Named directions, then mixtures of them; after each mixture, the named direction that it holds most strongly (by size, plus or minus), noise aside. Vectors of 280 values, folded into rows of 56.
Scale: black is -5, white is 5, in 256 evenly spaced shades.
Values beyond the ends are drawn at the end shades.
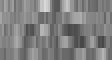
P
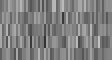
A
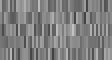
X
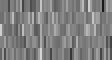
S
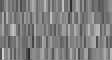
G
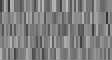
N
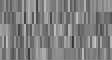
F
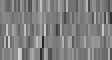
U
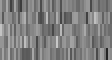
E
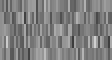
F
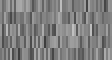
X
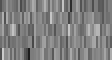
G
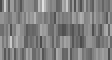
N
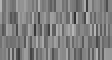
X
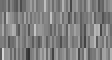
G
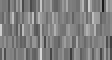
S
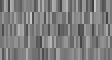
N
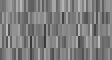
A
